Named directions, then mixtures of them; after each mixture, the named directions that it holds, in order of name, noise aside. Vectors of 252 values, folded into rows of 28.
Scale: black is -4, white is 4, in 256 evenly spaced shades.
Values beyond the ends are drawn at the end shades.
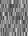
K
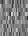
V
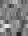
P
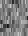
P, V.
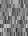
K, P, V.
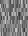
K, V.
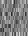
K, P, V.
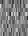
V.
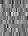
V.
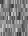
K, P, V.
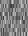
K.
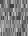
K, P, V.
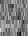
K, P, V.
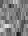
P.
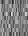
K, V.
